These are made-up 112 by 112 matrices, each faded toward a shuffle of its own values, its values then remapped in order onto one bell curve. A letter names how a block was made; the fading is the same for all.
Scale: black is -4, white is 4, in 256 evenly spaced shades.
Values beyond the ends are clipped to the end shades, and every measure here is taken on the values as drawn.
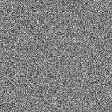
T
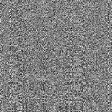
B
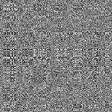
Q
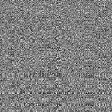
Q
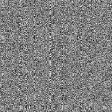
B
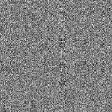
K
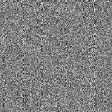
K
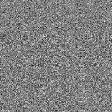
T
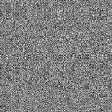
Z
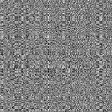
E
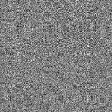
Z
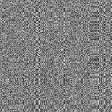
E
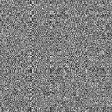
Q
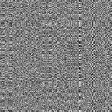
E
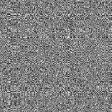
Q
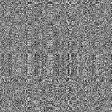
Q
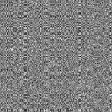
E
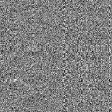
B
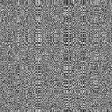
E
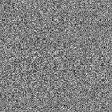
T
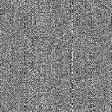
B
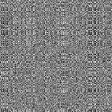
E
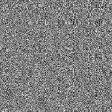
B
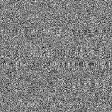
T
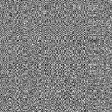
E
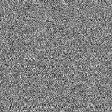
T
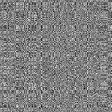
E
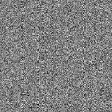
K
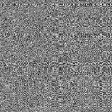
Q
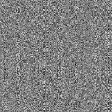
B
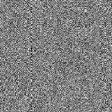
B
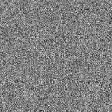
T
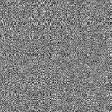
Q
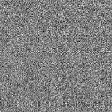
T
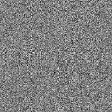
K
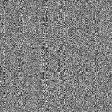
B
